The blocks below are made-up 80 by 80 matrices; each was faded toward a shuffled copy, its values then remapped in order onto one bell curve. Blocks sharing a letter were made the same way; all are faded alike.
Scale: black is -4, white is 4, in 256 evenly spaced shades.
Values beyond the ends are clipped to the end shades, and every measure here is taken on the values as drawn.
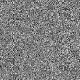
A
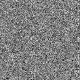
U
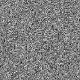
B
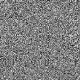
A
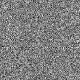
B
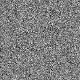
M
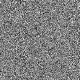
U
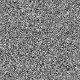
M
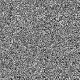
A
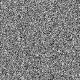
U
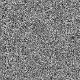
U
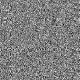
A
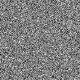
M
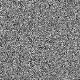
M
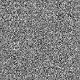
A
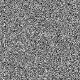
M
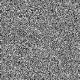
M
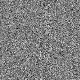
U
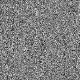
M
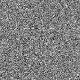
B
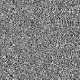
A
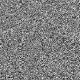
A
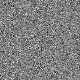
U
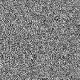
B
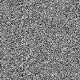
A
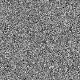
M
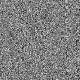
U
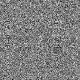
A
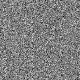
U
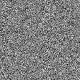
U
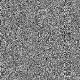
A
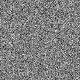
U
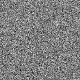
U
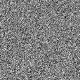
U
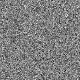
U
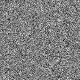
U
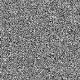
M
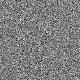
U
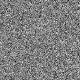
U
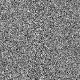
U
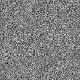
B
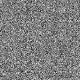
A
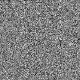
M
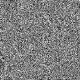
M
